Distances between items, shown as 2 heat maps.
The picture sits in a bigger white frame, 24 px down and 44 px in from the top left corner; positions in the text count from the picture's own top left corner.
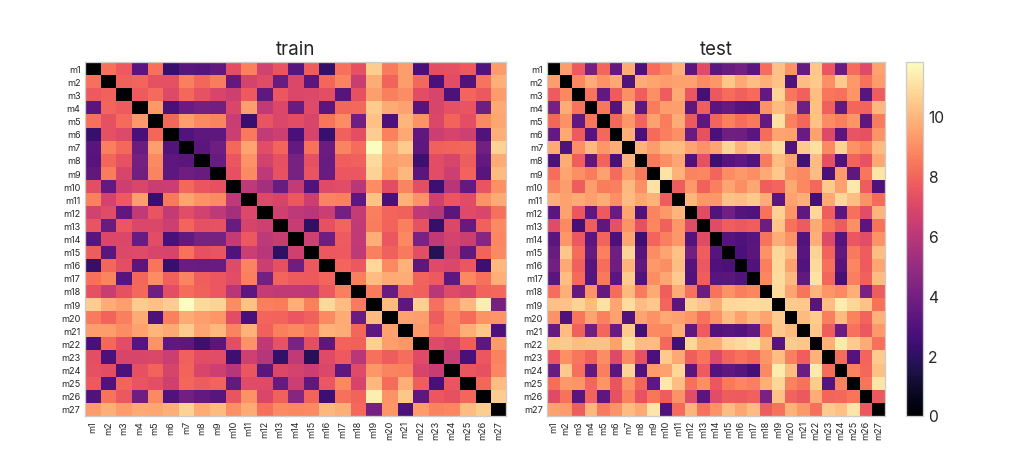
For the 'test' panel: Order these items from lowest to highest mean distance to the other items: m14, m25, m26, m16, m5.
m14, m16, m26, m5, m25
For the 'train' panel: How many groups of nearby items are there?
5
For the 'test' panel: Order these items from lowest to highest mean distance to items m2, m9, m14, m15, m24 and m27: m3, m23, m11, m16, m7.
m16, m23, m3, m7, m11
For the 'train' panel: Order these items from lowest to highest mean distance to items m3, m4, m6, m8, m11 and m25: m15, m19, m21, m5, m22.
m22, m15, m5, m21, m19
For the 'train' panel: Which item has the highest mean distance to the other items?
m19
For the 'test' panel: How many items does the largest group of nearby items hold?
11
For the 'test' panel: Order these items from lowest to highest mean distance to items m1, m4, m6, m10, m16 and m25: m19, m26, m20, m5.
m26, m5, m20, m19
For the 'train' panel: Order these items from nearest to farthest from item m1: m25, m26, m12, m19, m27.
m26, m12, m25, m27, m19
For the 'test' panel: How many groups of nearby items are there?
6
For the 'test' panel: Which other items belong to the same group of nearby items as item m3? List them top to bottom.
m5, m13, m18, m26
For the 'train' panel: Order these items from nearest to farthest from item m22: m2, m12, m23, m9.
m9, m12, m23, m2
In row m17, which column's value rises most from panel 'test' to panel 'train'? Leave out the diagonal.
m21
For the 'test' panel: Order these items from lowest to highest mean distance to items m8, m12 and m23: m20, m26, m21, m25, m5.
m21, m25, m26, m5, m20
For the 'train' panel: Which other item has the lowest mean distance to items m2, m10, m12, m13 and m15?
m23
